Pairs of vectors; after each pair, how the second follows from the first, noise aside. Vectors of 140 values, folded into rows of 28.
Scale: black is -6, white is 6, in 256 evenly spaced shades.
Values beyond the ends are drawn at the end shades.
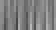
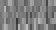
sign-scrambled.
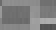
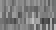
sign-scrambled.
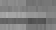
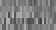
sign-scrambled.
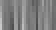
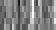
reversed, scaled up.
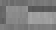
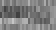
reversed, negated.
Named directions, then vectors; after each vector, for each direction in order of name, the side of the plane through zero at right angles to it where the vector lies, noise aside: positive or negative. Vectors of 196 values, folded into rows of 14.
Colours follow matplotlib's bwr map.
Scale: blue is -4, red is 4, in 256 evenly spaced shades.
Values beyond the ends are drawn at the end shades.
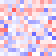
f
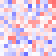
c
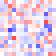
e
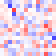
positive, negative, positive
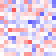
negative, negative, positive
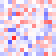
positive, positive, positive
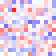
negative, negative, positive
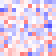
negative, positive, negative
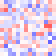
positive, negative, positive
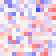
positive, negative, negative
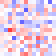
negative, negative, negative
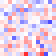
negative, negative, negative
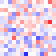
positive, positive, positive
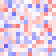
positive, negative, positive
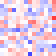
positive, positive, negative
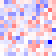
positive, negative, negative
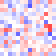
positive, negative, positive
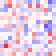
negative, positive, negative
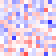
negative, negative, negative
